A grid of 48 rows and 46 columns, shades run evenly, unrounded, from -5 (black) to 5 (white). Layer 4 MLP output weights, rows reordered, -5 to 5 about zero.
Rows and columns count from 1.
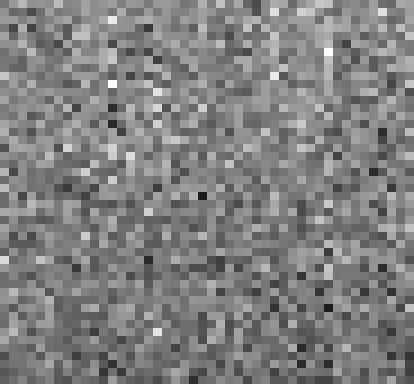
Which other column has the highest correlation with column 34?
35
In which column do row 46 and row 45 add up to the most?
6
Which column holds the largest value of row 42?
18
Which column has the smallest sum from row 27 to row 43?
43
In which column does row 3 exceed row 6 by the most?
13
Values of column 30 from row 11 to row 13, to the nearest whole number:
1 1 1
